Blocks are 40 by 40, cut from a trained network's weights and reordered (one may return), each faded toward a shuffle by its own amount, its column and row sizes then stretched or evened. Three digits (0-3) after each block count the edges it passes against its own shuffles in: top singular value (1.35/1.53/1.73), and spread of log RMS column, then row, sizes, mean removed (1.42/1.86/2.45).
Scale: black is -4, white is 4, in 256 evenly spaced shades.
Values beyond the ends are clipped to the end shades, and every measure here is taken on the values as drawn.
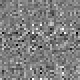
0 1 2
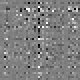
2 3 3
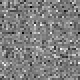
0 0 3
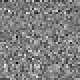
2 0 2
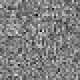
1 0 0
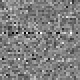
1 0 1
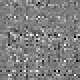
1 2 3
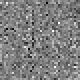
1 2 1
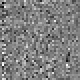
0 3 0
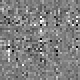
1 2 2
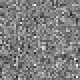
0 1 0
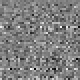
1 0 3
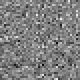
0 1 1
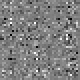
0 2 3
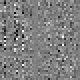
0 3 0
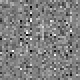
0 3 1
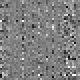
0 3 1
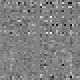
1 2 2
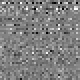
1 1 3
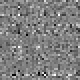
1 1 2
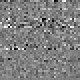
1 0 3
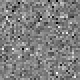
0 1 0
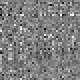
2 2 2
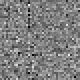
0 1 0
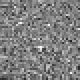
2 1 1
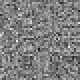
2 1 0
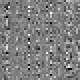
1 3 0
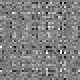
3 2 3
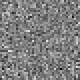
0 1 0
